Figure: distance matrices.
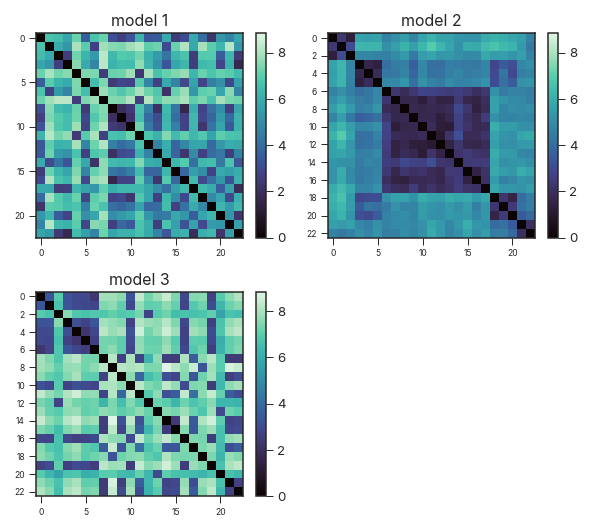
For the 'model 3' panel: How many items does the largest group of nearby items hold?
9
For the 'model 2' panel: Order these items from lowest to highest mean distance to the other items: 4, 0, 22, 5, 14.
14, 4, 5, 22, 0
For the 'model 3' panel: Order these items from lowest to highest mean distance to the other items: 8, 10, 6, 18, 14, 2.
6, 10, 14, 2, 18, 8
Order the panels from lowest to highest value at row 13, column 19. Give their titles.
model 1, model 2, model 3
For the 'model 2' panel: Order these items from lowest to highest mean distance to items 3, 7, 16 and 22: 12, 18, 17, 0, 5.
12, 17, 5, 18, 0
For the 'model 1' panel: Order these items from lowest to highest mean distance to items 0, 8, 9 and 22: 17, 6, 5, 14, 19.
5, 19, 17, 14, 6
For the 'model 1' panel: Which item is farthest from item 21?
1
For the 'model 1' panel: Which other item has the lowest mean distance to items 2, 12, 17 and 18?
22
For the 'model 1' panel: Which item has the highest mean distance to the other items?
7
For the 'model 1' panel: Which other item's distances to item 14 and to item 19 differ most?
6
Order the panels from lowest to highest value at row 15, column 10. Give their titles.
model 2, model 1, model 3
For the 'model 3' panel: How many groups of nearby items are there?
5
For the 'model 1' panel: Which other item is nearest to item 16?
8
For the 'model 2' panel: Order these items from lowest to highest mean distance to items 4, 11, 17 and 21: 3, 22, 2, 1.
3, 22, 2, 1
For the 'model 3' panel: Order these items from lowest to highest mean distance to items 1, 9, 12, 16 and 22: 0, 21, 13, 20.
21, 0, 20, 13
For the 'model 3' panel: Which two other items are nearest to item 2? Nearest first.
12, 20
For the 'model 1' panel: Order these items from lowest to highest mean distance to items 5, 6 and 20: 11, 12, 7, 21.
21, 12, 11, 7
